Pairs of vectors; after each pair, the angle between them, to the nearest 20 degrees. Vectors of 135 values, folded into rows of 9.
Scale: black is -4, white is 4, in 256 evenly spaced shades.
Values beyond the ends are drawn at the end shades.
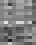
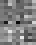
140 degrees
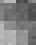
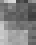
20 degrees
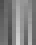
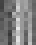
20 degrees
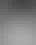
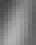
60 degrees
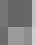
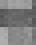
100 degrees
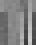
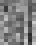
140 degrees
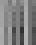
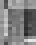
100 degrees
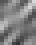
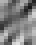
160 degrees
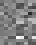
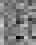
140 degrees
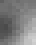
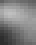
80 degrees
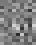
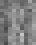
60 degrees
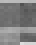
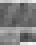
20 degrees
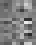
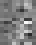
20 degrees
